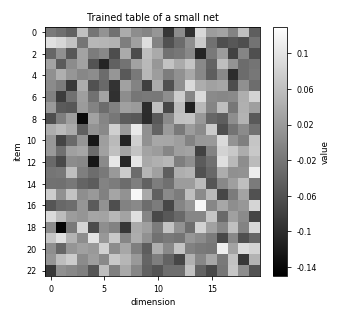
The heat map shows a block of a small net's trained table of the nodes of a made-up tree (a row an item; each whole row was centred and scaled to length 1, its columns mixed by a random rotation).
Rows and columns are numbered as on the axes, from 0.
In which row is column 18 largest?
20
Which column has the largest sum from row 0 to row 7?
14
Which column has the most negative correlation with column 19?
1
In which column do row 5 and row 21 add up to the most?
13
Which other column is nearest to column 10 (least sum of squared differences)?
16
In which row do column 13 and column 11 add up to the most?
3
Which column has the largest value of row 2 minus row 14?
9
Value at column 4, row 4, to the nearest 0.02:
0
